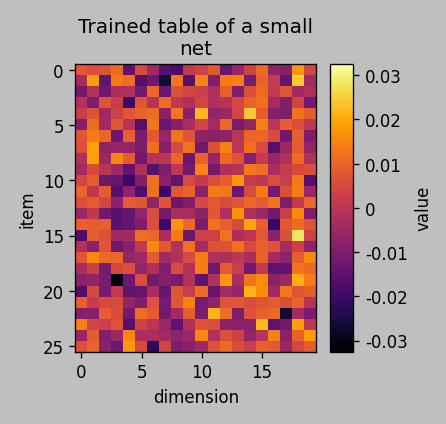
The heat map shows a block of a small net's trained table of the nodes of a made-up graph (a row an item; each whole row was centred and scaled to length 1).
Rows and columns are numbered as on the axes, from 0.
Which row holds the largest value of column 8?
14
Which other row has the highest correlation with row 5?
2
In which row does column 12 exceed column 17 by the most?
22
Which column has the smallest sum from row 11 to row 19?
3
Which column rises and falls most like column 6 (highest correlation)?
9
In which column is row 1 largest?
18
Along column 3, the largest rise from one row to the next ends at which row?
20
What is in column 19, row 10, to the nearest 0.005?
-0.015
